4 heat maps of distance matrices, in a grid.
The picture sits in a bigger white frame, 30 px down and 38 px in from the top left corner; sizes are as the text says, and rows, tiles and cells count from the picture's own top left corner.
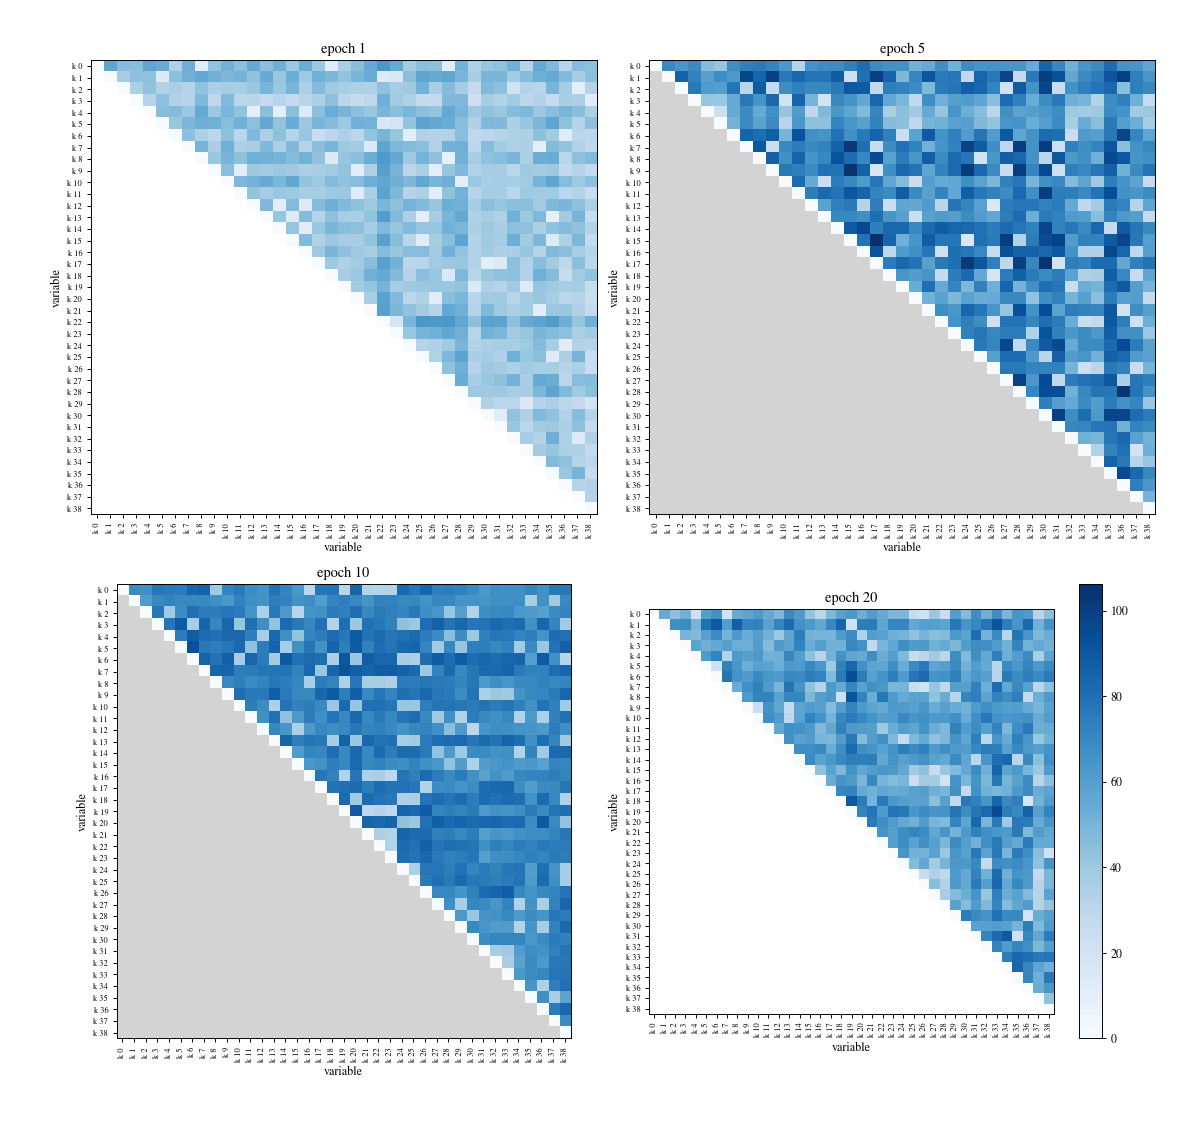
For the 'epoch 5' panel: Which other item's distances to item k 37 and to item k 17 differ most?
k 16
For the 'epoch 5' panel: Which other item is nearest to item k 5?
k 4
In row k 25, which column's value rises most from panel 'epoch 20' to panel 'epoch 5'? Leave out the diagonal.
k 7
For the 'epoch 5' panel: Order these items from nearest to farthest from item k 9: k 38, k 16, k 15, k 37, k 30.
k 37, k 38, k 16, k 30, k 15
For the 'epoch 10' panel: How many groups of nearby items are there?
7
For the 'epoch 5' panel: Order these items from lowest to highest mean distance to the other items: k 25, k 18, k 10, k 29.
k 10, k 18, k 29, k 25
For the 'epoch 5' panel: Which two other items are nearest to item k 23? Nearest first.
k 29, k 38
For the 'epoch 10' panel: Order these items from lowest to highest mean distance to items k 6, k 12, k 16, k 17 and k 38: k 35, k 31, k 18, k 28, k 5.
k 18, k 35, k 28, k 31, k 5
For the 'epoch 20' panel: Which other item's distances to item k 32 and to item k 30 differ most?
k 24
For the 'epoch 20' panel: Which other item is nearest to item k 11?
k 22
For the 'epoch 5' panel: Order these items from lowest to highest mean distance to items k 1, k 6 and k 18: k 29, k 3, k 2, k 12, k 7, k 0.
k 12, k 3, k 0, k 29, k 2, k 7
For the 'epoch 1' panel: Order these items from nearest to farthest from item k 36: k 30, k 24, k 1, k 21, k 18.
k 24, k 18, k 30, k 21, k 1
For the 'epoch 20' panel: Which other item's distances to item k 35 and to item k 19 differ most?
k 31
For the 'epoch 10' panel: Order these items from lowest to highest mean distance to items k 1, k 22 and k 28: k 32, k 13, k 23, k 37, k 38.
k 23, k 37, k 32, k 38, k 13
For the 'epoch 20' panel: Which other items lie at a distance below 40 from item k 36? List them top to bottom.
k 8, k 18, k 29
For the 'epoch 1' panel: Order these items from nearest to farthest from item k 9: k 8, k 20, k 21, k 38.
k 20, k 38, k 21, k 8
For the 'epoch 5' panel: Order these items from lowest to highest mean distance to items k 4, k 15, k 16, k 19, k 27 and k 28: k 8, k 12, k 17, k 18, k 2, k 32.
k 32, k 12, k 18, k 2, k 8, k 17
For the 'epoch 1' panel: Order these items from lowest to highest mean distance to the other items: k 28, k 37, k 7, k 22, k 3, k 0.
k 3, k 37, k 7, k 0, k 28, k 22
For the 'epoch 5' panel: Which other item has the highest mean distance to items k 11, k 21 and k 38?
k 30
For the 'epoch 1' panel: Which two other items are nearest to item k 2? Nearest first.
k 37, k 32
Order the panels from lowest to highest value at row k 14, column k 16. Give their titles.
epoch 1, epoch 20, epoch 10, epoch 5
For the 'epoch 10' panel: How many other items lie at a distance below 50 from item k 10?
8
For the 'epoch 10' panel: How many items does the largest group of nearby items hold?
9
